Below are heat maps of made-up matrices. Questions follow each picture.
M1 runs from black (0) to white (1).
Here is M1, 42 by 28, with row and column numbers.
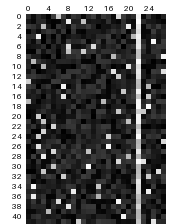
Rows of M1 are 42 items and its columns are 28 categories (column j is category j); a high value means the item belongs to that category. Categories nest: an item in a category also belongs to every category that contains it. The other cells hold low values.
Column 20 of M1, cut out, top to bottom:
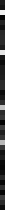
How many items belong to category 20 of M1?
4
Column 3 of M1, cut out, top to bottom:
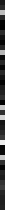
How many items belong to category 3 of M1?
6
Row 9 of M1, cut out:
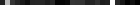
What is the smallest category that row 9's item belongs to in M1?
1
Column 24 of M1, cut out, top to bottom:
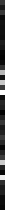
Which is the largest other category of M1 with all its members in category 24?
7
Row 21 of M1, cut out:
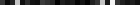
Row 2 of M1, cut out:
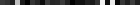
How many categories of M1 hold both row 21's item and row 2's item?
3
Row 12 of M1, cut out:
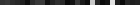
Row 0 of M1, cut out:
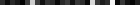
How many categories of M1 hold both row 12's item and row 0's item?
2
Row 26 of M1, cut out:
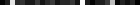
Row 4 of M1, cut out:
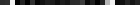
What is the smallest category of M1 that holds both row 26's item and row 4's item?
2
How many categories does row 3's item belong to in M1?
1
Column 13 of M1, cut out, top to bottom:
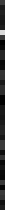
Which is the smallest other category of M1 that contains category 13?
8
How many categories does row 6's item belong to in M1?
3
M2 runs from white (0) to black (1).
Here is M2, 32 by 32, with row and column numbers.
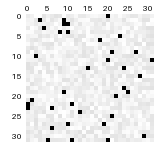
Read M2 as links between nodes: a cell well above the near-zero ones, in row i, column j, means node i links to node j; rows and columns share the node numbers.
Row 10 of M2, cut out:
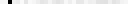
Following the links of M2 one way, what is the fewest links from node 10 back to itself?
2
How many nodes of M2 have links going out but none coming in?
1
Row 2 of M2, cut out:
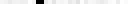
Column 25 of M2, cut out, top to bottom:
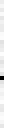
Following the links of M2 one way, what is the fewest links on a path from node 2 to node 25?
4
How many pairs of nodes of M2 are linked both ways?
3
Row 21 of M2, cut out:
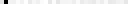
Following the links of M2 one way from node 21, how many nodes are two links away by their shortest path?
2
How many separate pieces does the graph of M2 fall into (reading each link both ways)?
9
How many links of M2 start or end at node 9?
5
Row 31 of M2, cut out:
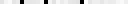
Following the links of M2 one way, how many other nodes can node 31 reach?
12
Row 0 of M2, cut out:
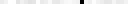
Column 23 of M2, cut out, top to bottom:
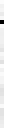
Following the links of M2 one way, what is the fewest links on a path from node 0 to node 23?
6
